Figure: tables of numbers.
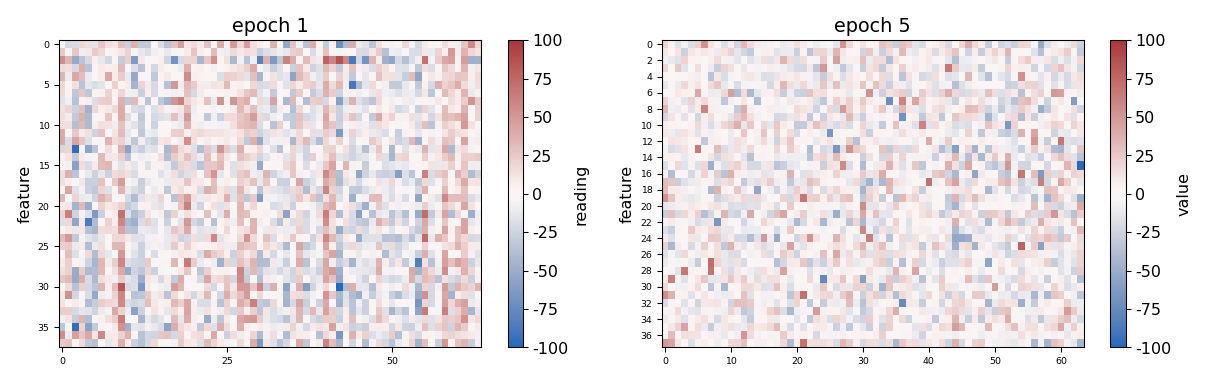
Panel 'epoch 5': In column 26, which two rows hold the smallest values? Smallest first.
13, 21
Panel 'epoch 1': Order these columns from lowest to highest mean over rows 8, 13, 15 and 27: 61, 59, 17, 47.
47, 59, 17, 61
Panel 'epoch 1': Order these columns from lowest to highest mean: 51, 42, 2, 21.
42, 2, 51, 21
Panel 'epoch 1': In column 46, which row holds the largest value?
36
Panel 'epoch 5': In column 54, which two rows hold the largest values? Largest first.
25, 16
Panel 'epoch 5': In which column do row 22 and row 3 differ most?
24
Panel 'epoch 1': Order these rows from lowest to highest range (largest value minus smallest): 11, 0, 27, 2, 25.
25, 11, 0, 27, 2
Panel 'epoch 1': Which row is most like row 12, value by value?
4
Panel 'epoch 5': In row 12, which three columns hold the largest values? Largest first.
60, 56, 40
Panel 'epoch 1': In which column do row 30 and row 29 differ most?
30
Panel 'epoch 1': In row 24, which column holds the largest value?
55
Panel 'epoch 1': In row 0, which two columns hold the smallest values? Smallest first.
42, 34
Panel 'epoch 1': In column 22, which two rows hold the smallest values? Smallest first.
34, 9
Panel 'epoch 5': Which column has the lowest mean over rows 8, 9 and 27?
49
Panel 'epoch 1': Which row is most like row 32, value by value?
27
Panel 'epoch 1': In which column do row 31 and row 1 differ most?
59
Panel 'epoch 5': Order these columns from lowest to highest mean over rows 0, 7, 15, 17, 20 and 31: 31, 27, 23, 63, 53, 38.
63, 53, 31, 23, 38, 27
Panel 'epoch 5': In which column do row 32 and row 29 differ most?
36
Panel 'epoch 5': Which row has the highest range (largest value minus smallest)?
15
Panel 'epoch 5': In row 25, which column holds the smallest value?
57
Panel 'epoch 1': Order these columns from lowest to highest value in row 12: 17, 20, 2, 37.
17, 20, 37, 2
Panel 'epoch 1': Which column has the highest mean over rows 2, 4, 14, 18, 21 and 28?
40
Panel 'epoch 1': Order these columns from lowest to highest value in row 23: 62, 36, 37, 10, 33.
10, 37, 33, 62, 36
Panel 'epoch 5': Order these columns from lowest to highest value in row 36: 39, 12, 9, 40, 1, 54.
39, 9, 40, 54, 1, 12
